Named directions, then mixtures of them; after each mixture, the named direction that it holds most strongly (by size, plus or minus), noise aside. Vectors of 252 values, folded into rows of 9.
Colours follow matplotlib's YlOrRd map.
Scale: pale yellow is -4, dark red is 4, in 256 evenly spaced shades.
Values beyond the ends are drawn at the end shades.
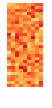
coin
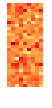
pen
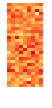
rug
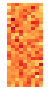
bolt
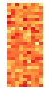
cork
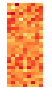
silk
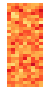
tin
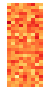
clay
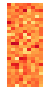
pen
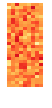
bolt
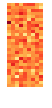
clay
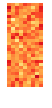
bolt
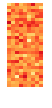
clay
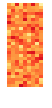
cork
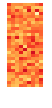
rug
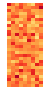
clay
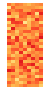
tin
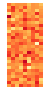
cork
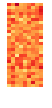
silk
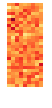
bolt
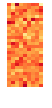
pen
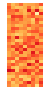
rug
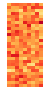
tin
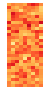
tin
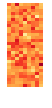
bolt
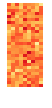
cork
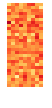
clay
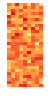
cork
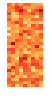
tin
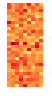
pen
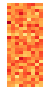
clay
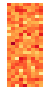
pen
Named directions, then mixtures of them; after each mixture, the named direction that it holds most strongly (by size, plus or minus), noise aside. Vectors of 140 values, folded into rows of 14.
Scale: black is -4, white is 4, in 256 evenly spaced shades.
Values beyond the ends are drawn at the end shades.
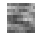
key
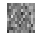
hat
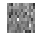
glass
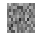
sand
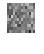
hat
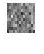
hat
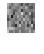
hat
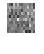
glass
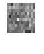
glass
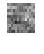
key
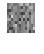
hat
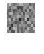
sand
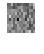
glass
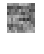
key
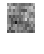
key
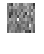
glass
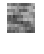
key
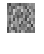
sand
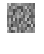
sand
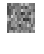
hat
